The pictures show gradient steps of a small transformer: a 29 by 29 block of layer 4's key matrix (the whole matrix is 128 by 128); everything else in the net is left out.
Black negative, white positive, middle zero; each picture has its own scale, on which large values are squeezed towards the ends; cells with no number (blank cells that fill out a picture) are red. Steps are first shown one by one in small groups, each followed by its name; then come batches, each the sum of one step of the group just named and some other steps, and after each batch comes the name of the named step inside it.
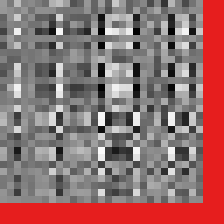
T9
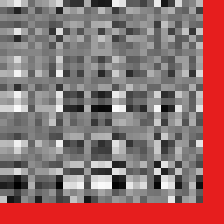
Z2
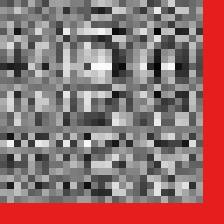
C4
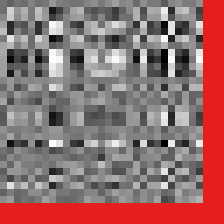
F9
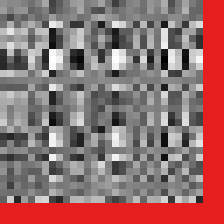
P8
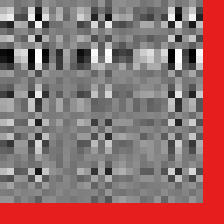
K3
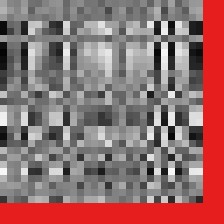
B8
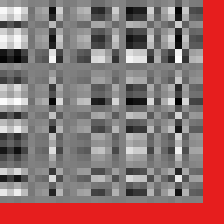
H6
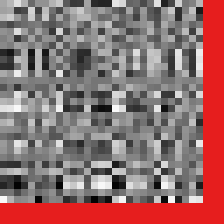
Z2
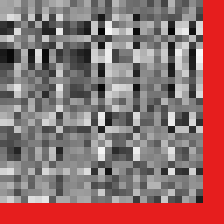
T9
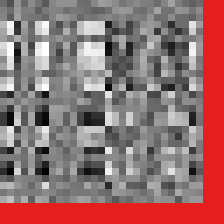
C4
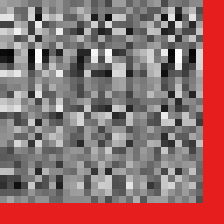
K3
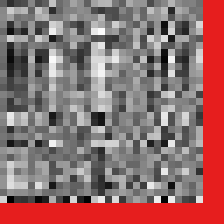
F9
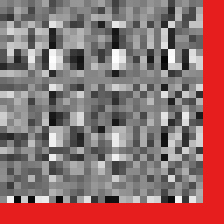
P8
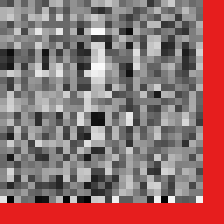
C4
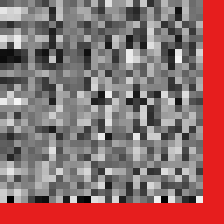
H6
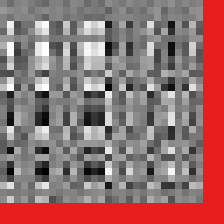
B8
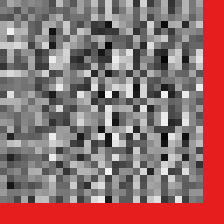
P8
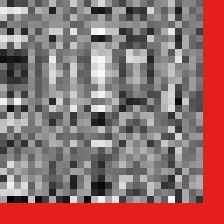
H6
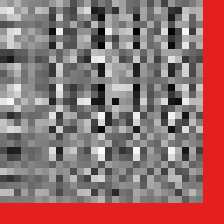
T9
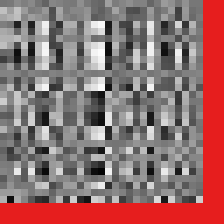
H6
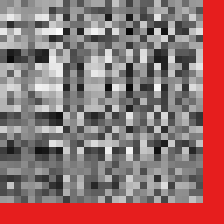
F9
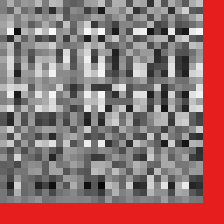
C4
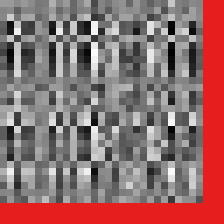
T9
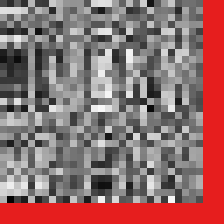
H6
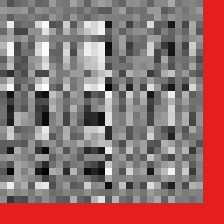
B8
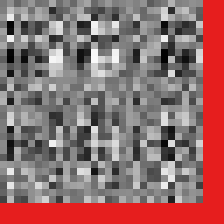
F9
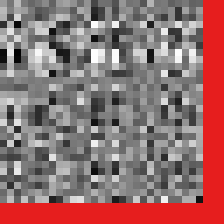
P8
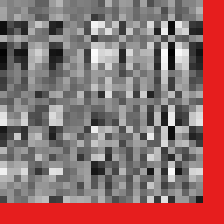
B8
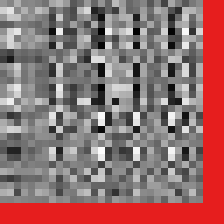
T9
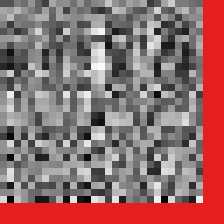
C4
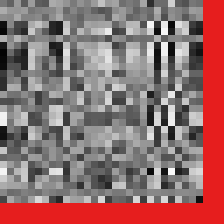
B8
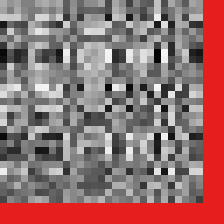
B8
